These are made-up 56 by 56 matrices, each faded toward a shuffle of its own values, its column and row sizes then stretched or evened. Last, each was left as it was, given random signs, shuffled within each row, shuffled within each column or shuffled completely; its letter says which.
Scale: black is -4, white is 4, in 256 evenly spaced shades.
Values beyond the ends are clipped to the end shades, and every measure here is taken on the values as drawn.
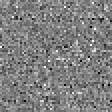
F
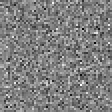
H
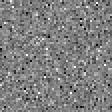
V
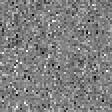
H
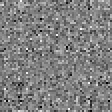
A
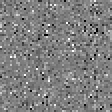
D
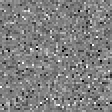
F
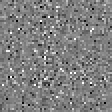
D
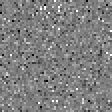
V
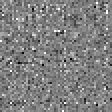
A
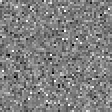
V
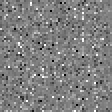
H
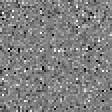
D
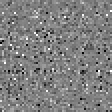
D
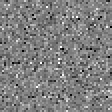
F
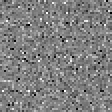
F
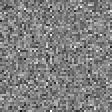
A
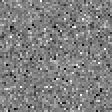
V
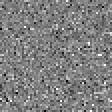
F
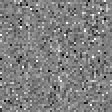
H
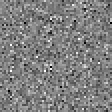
H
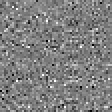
A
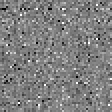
A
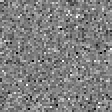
F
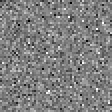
H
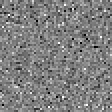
F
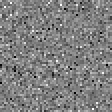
V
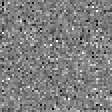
D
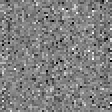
H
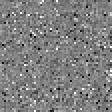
D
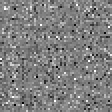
D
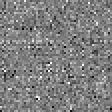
A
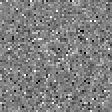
F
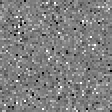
V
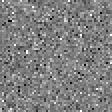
V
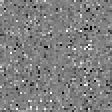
D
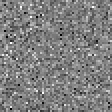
H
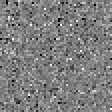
D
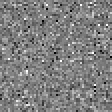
A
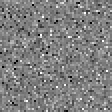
V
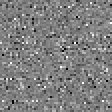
F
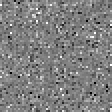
H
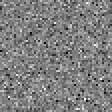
V
